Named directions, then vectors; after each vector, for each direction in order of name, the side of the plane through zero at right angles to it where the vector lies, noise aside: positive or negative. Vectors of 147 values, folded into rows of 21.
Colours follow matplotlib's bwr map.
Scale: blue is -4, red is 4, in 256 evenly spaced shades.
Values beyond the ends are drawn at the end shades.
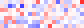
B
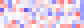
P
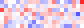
positive, negative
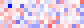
positive, positive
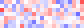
positive, negative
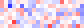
positive, positive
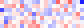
negative, positive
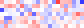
negative, positive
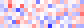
negative, negative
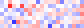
negative, negative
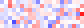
negative, negative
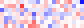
negative, positive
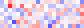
negative, negative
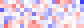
negative, positive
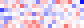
negative, positive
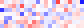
negative, positive
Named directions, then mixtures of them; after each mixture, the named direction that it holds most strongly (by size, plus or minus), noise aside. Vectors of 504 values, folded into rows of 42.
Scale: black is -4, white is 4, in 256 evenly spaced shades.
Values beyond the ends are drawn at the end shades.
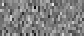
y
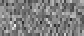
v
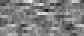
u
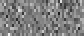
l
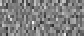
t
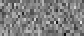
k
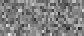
l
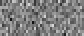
t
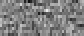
u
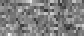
u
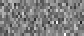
k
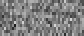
v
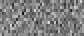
k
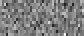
t
